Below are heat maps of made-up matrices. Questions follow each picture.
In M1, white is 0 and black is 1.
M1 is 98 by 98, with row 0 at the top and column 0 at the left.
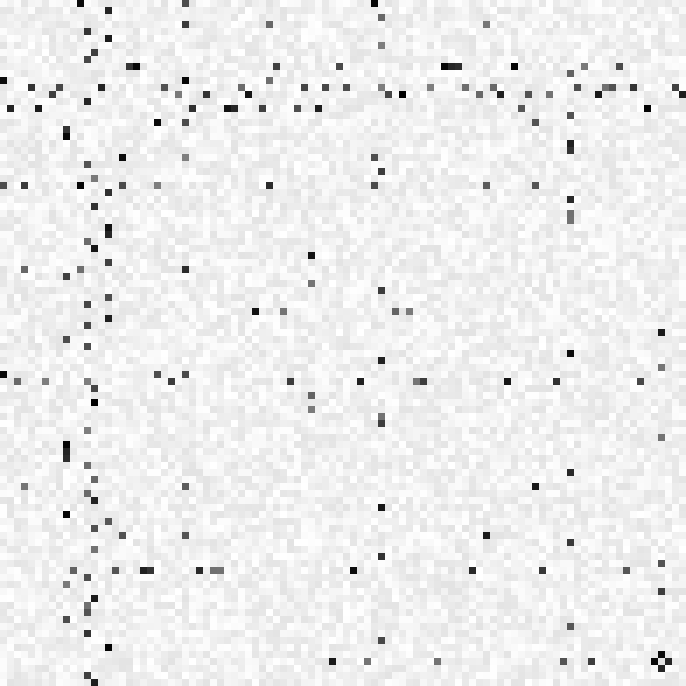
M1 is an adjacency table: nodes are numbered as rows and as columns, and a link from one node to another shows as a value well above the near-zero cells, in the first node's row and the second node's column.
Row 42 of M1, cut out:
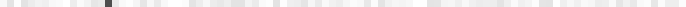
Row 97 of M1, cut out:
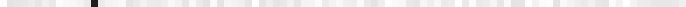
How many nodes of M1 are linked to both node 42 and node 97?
0
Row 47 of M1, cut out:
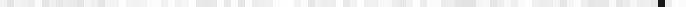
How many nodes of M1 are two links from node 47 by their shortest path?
6
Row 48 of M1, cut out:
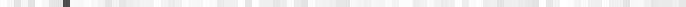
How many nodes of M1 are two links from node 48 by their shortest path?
9
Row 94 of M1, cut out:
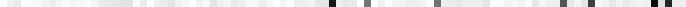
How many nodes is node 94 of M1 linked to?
7
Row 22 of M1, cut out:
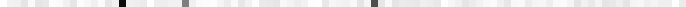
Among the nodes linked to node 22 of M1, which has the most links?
node 26
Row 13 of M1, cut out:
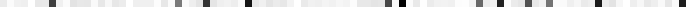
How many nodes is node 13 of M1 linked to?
12
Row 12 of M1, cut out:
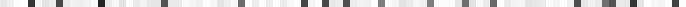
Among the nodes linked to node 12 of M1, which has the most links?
node 54
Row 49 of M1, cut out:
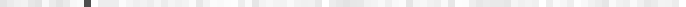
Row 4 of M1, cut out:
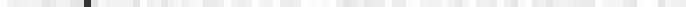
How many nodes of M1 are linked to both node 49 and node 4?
1
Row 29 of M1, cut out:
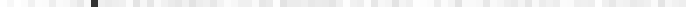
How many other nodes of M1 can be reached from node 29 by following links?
12
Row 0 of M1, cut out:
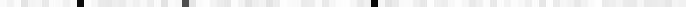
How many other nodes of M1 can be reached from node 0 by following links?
9
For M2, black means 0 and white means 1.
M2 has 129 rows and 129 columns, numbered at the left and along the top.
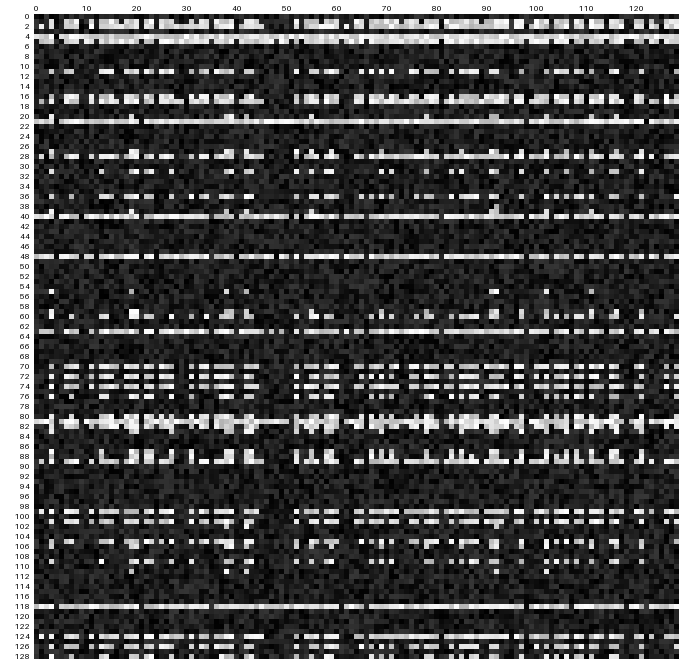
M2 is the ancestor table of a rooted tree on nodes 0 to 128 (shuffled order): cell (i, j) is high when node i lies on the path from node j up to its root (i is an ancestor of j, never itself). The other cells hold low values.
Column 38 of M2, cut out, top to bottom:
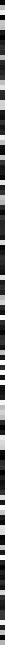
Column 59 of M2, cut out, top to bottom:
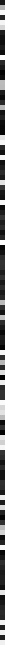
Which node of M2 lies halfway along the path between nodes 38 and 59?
55
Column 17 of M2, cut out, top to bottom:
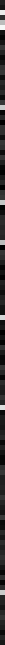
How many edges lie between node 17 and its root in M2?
9
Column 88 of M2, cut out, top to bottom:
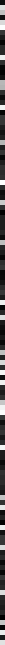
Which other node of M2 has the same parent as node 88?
79
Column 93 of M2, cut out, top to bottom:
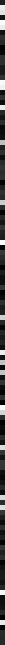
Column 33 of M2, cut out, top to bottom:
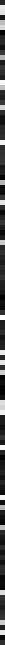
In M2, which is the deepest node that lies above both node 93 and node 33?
72
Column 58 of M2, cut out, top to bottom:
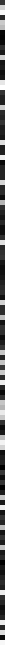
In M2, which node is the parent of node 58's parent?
31
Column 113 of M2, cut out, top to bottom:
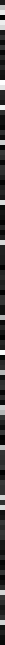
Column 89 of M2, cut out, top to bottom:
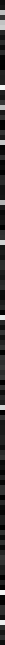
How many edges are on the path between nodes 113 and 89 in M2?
8
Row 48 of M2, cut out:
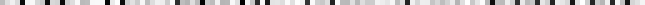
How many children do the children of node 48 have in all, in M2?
4
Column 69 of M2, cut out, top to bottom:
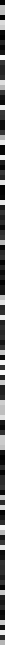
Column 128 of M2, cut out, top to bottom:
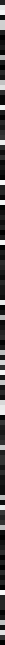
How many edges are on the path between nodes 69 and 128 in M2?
9
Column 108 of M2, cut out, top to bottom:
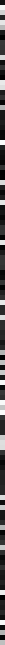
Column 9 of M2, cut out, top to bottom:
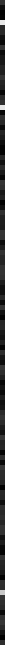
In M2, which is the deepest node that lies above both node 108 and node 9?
118
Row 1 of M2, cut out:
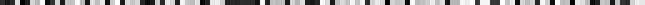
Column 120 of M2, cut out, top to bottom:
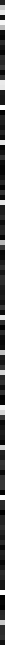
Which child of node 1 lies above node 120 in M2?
74
